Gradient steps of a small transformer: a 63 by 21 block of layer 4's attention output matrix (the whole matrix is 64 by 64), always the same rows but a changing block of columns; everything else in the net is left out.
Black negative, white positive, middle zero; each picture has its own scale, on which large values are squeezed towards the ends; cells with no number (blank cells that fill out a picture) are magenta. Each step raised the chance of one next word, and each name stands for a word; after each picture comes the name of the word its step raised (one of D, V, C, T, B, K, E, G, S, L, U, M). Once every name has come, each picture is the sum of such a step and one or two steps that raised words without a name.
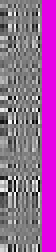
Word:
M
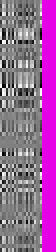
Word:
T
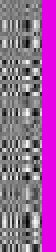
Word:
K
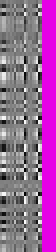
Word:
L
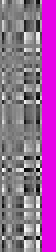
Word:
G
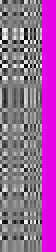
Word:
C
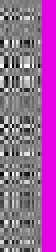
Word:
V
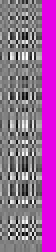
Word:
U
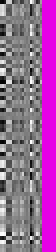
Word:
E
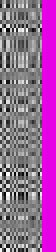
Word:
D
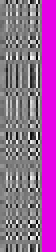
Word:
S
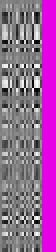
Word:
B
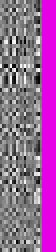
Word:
V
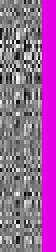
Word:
C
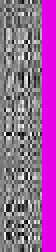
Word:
S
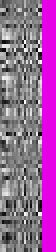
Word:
C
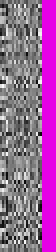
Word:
E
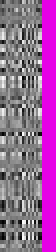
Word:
K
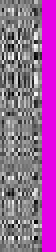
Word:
S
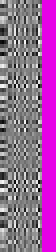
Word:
V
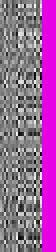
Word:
L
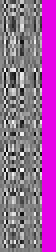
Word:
L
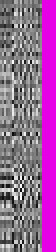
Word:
D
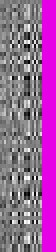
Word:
K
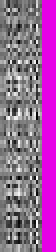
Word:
K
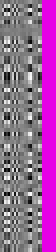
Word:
L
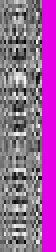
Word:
B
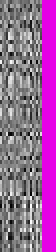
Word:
G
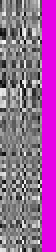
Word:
T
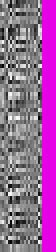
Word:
C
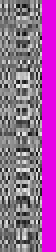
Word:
L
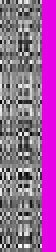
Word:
D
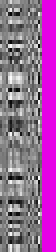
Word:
M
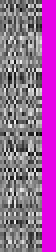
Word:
L
